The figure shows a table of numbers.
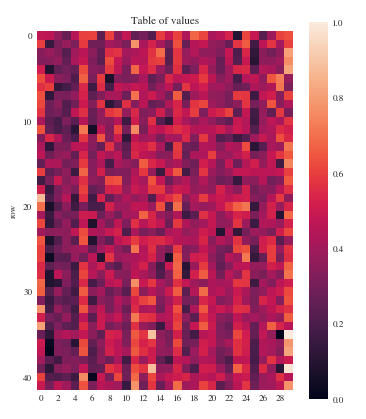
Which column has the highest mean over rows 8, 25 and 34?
0
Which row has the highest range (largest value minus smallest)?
35
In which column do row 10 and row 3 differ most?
14
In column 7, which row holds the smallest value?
26
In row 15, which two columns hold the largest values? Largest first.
29, 12
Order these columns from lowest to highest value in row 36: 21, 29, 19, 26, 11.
21, 26, 19, 11, 29
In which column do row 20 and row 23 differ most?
23
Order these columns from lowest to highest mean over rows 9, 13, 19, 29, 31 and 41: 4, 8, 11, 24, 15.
4, 15, 8, 24, 11
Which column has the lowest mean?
1
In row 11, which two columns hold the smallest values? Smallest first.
6, 4
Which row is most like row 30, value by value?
32
